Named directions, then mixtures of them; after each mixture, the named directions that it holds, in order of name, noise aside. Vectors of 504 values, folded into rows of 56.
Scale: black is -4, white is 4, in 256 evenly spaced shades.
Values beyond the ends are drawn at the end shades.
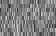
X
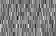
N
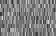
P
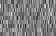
N, P.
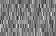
N.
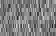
N, X.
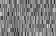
P, X.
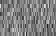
N, P, X.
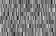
N, P, X.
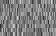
N, X.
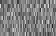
N, P, X.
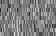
X.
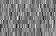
N.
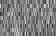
N, P, X.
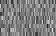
P.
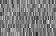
P.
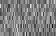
N, P, X.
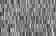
P.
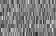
P.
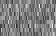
N, P, X.
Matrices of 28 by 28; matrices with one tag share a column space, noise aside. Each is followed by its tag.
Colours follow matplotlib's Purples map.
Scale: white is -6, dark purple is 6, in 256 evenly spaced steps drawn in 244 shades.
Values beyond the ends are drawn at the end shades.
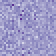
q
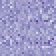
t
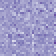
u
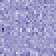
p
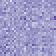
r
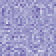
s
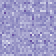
u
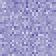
u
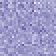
u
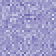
q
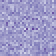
r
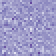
r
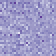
u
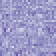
p
